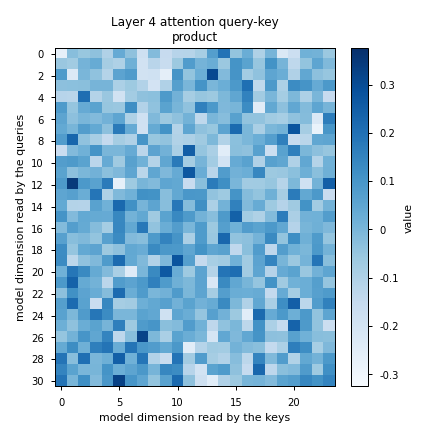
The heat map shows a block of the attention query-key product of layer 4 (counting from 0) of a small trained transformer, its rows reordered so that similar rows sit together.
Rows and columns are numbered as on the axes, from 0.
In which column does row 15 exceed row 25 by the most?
19
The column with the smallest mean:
13
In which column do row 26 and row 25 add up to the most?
7
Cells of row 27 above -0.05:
17
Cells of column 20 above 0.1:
8
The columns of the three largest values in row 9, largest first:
11, 20, 3
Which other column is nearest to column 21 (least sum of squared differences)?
6
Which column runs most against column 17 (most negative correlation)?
16
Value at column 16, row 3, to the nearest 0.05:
0.2
